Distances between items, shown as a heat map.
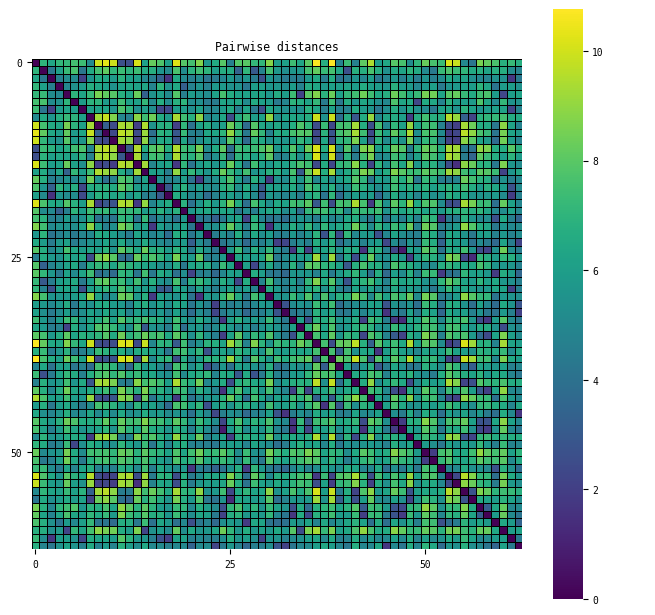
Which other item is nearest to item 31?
23
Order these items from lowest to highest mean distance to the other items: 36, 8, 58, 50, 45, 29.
45, 29, 58, 8, 36, 50
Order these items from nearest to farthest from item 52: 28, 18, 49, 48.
49, 18, 48, 28
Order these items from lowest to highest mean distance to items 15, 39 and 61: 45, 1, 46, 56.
45, 56, 1, 46
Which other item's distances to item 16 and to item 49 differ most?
5
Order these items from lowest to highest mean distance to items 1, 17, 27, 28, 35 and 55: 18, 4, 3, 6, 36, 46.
6, 3, 46, 4, 18, 36
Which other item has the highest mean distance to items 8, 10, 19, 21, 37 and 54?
0
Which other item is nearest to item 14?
60
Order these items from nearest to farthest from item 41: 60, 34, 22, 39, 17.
39, 22, 17, 34, 60
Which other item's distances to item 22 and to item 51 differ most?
50
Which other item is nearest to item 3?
19
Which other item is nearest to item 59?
27
